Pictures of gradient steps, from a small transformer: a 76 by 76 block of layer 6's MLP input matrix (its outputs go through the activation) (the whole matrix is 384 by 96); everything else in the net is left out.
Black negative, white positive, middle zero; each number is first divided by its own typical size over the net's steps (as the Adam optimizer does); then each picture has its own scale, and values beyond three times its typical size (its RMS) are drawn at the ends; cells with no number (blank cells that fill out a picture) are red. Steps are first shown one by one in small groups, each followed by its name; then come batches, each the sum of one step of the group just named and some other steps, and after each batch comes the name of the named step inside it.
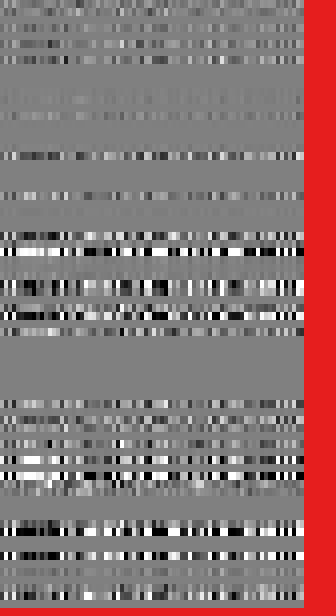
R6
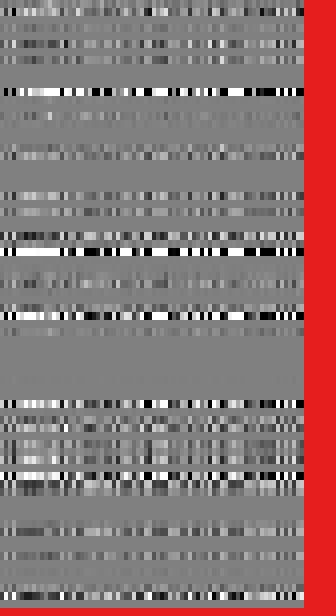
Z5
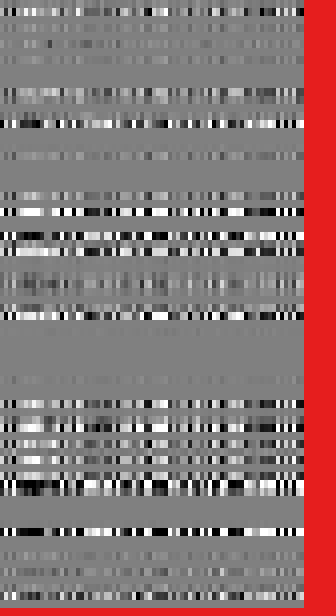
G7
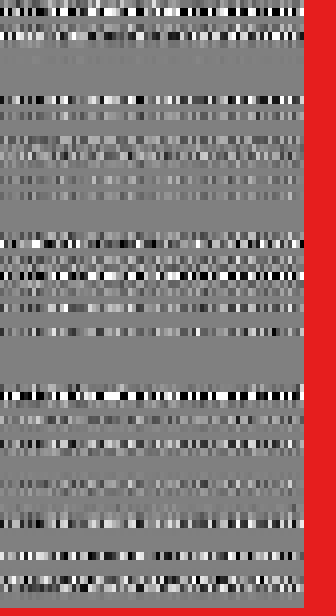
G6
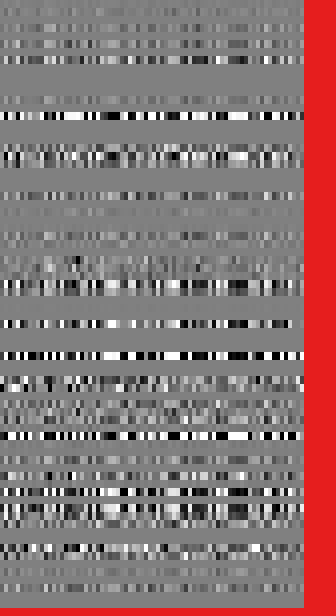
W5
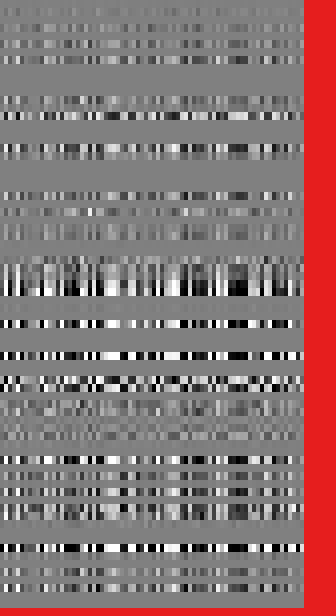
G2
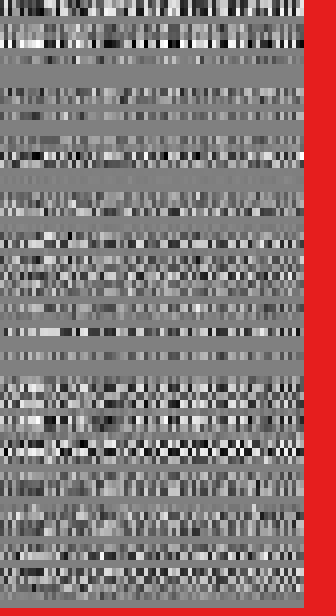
G6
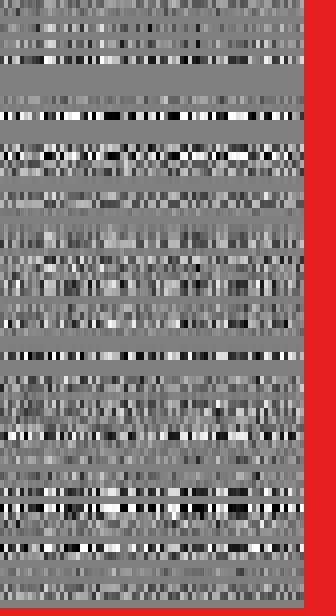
W5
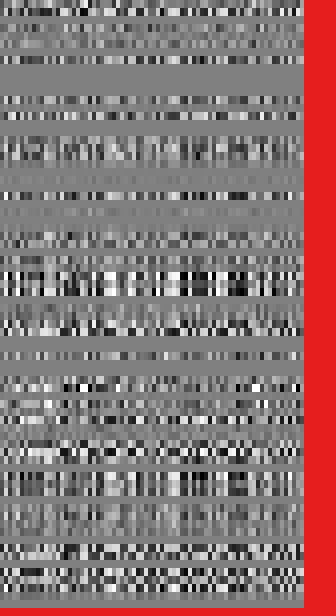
G2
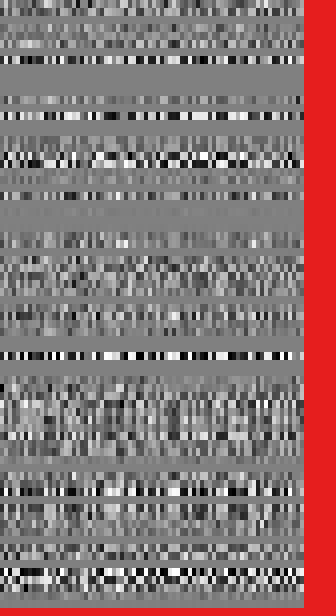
W5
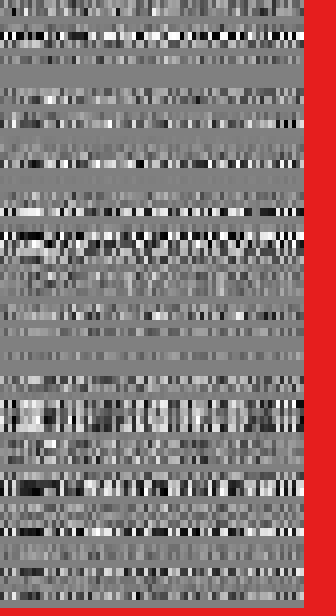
G7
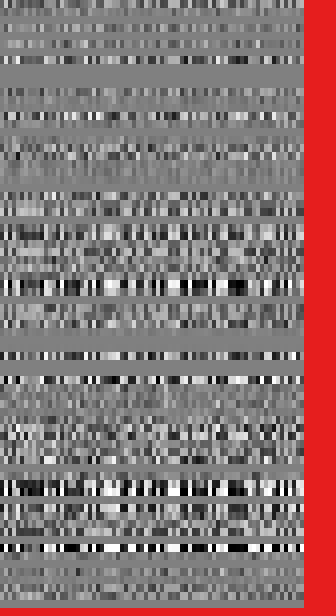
G2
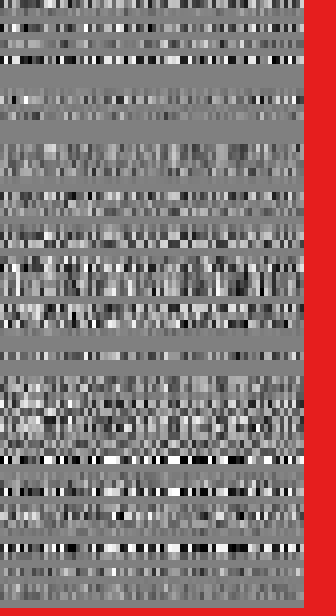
G2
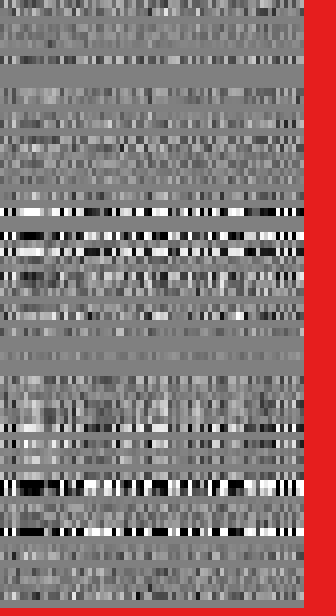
G7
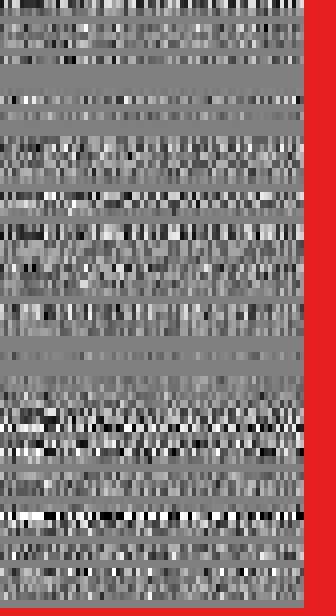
R6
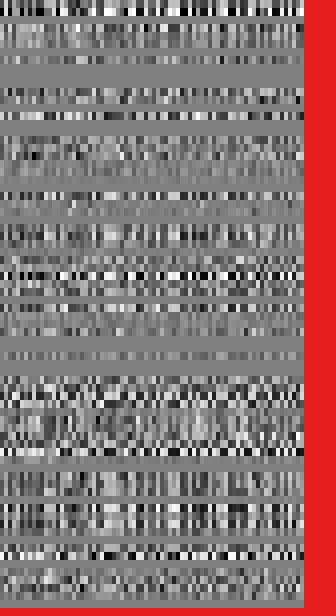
G6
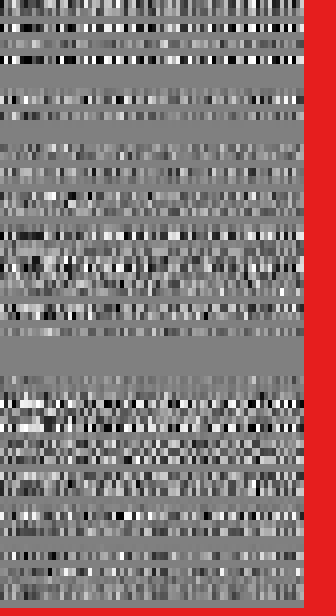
R6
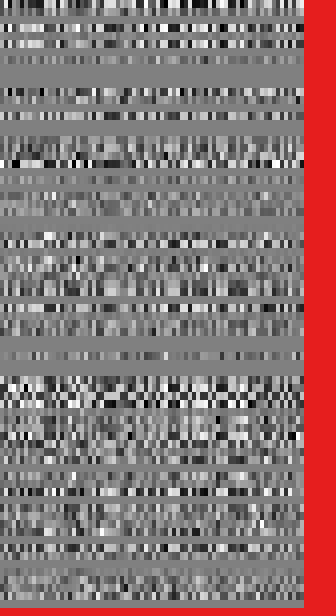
W5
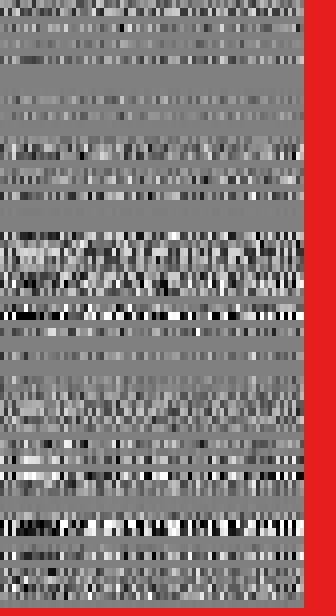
R6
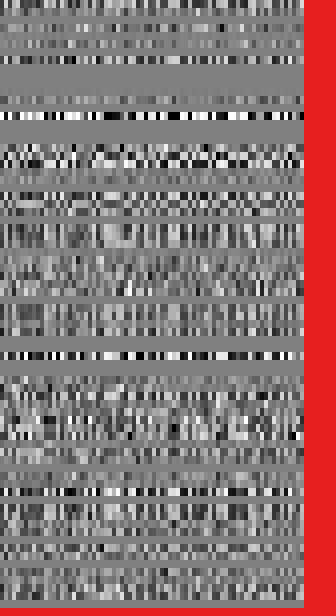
W5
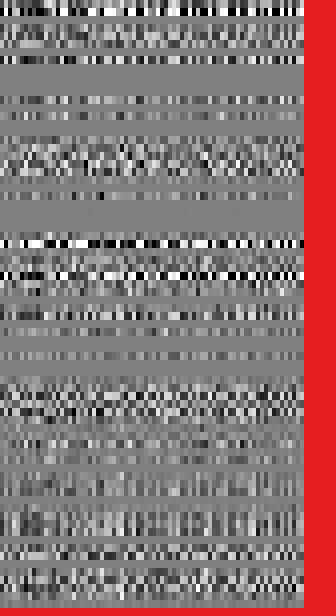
G6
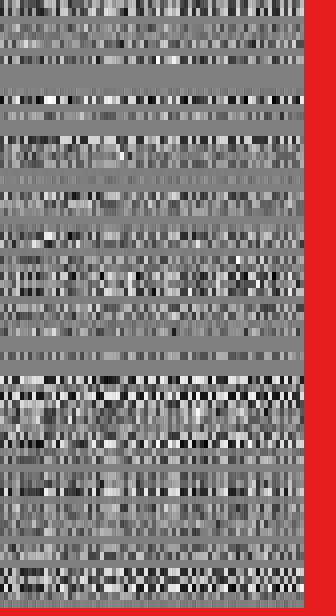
G6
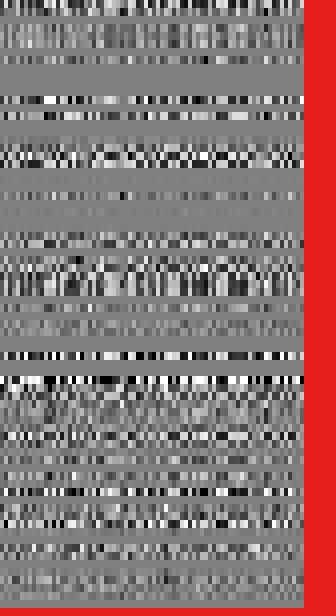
W5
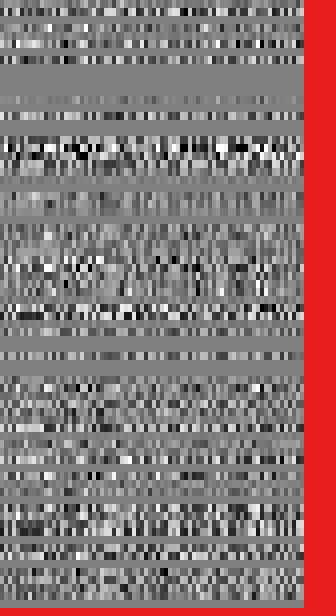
R6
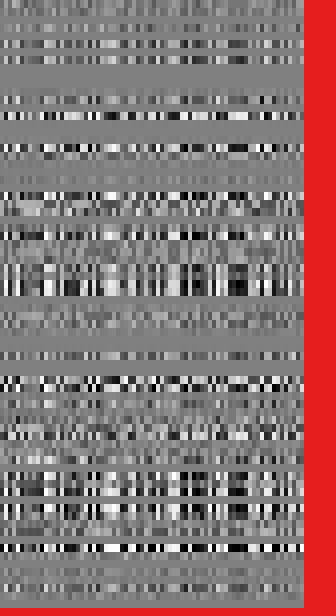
G2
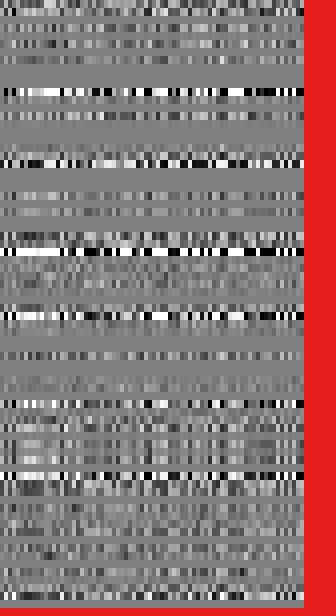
Z5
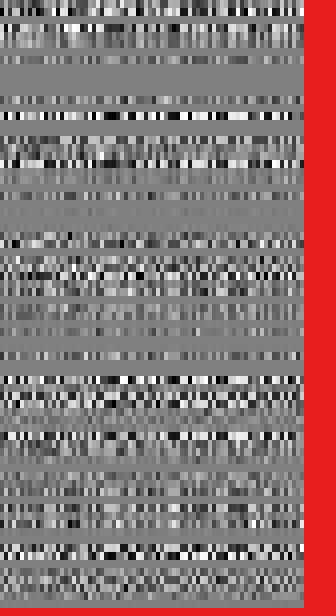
G6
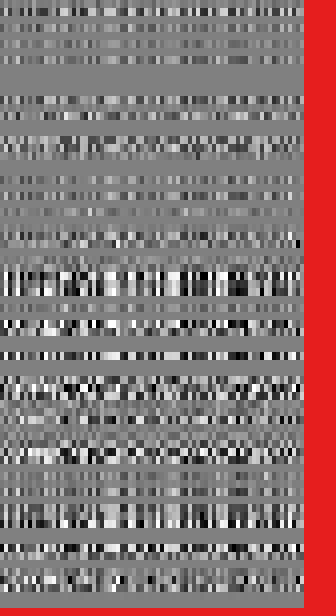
G2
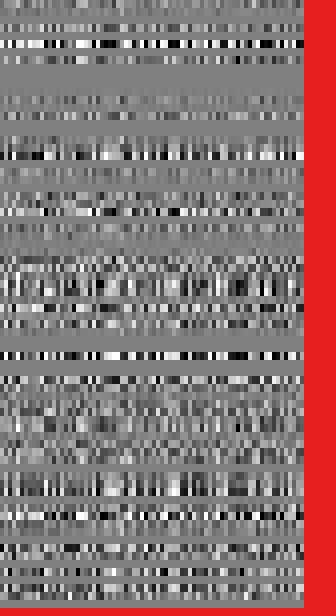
G2
